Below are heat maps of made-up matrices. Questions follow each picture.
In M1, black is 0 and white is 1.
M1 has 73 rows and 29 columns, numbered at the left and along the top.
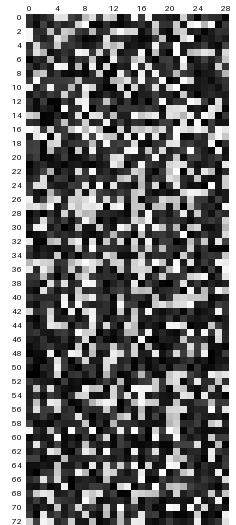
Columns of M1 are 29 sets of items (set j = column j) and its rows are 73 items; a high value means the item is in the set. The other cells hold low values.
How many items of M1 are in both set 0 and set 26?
1
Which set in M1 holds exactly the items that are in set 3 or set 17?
15
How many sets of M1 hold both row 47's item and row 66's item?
0
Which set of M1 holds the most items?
21
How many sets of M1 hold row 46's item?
4
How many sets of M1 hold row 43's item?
3
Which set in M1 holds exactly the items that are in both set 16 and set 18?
10
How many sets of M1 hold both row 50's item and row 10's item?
0
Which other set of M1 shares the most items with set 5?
22
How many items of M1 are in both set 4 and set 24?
0
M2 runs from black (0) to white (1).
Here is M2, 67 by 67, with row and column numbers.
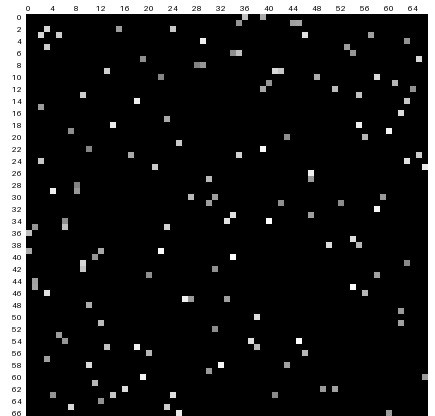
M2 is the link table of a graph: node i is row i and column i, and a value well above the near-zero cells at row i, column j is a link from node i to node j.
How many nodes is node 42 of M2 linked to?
2
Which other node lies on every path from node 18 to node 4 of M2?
node 63
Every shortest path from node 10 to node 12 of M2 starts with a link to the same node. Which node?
node 22
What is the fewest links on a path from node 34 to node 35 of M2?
2
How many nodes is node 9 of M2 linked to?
3
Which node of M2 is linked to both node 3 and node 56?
node 46
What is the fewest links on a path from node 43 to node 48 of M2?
3
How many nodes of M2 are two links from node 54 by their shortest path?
3
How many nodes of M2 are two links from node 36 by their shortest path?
1
